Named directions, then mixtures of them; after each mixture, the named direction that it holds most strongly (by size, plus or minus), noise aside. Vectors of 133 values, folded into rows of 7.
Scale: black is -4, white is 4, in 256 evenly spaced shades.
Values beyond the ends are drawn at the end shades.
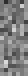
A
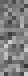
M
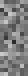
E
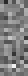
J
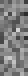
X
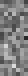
X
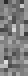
A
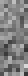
M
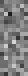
E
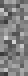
E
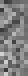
E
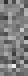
J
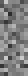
E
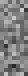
M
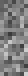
M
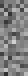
E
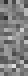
J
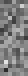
A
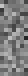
X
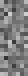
E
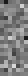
J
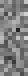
X
